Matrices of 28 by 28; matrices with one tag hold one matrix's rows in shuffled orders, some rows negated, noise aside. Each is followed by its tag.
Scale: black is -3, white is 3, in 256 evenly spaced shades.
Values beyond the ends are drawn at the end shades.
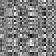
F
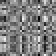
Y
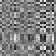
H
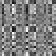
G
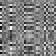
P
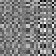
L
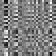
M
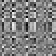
G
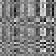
H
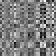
H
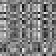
Y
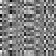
P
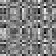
Y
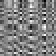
F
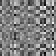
H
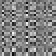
G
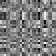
Y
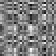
F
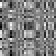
P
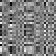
P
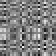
Y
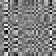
M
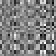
H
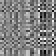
L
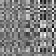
L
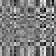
H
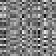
Y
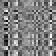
M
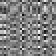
Y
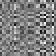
H
